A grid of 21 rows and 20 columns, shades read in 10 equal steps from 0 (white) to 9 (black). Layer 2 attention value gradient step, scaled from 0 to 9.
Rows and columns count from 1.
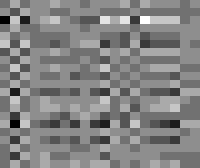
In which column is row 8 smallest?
3
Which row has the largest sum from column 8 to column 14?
16
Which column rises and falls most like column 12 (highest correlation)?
20
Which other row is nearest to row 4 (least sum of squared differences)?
19
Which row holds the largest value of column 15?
6
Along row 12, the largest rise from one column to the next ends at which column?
2
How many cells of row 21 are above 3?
13
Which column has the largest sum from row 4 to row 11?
15
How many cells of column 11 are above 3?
12
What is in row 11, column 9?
4
